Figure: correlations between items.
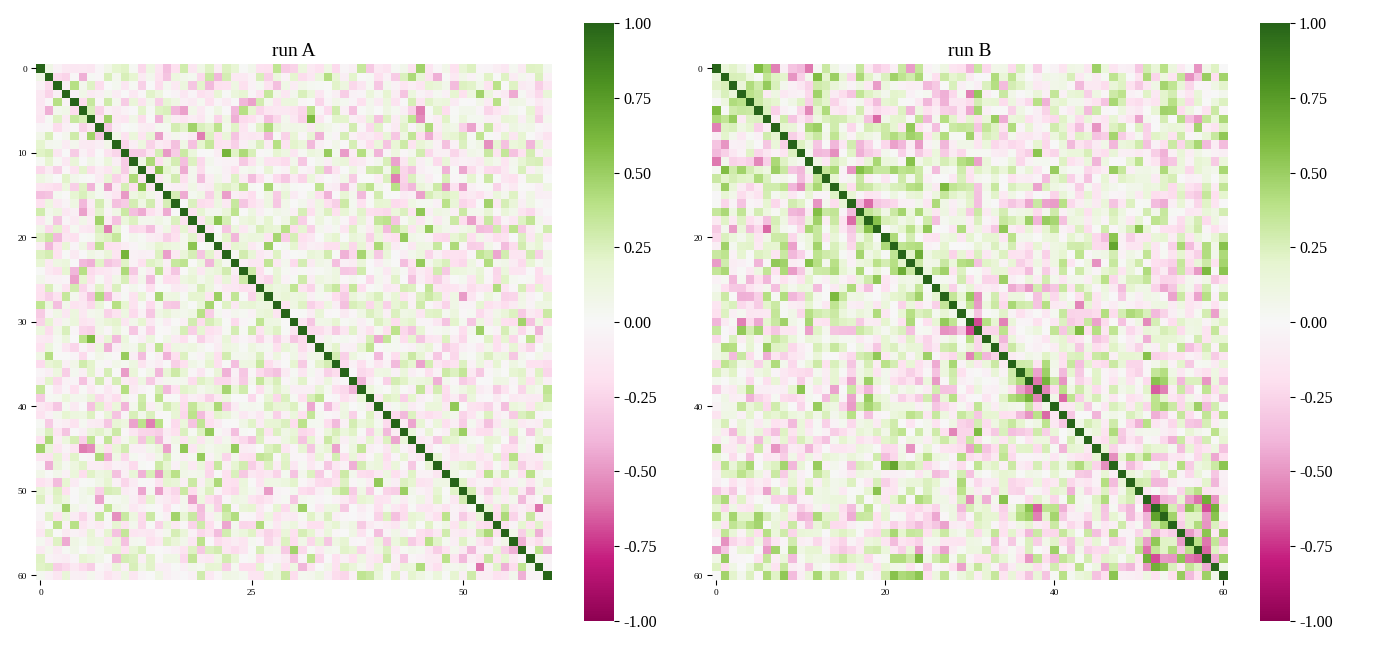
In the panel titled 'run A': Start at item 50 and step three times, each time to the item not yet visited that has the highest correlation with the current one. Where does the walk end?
28
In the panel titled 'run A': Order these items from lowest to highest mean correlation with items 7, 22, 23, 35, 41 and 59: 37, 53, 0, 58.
37, 0, 58, 53
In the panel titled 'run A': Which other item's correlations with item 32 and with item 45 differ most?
6
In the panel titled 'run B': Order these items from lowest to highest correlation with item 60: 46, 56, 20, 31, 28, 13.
56, 46, 31, 28, 13, 20
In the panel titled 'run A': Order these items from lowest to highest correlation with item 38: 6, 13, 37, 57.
37, 57, 6, 13
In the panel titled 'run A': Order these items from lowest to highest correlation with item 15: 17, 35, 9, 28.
17, 28, 9, 35
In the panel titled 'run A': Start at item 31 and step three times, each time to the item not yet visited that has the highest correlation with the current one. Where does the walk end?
27
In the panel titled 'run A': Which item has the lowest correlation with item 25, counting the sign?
4
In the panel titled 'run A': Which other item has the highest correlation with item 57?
30
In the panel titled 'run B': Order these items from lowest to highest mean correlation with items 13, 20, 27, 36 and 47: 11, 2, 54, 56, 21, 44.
56, 54, 11, 44, 2, 21
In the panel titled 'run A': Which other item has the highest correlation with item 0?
45
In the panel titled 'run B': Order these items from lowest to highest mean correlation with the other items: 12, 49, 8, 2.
49, 2, 8, 12
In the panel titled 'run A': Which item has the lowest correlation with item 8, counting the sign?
19
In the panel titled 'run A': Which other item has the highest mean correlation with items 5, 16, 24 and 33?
14
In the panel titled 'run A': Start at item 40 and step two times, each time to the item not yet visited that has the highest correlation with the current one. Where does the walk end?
21
